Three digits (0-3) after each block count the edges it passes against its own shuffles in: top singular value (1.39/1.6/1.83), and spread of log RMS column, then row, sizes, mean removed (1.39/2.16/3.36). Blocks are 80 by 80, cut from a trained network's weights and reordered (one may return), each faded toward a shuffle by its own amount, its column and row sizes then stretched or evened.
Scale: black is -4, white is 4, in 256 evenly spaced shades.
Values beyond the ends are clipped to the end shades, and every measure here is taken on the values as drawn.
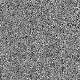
0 1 0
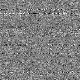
2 0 2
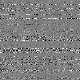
1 1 3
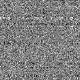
2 1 1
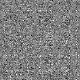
1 2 1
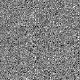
1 2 1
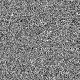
1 0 1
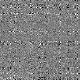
0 2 2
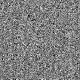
1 0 1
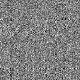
1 1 1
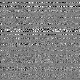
2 1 3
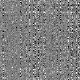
2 3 0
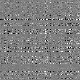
1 2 3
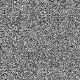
1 1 0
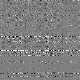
3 1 3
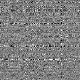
3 1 2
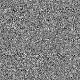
1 0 1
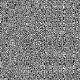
3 2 0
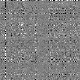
3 2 2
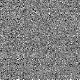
2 2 1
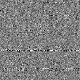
3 0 2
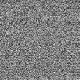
3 1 0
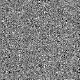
0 2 1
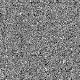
0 1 1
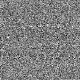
1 1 1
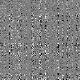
1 3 2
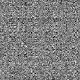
3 2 0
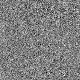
0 0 1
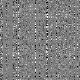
2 3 1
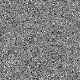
1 1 1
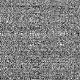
3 1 1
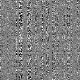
3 3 0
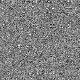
1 0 1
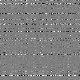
3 1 3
